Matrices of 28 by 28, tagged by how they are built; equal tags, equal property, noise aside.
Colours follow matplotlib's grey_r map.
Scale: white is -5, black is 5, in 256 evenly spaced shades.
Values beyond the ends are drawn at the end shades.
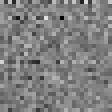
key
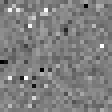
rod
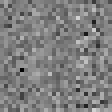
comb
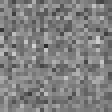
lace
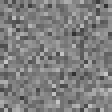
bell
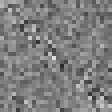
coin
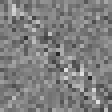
coin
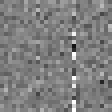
comb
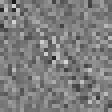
coin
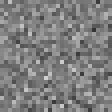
bell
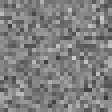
bell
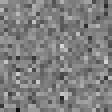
comb
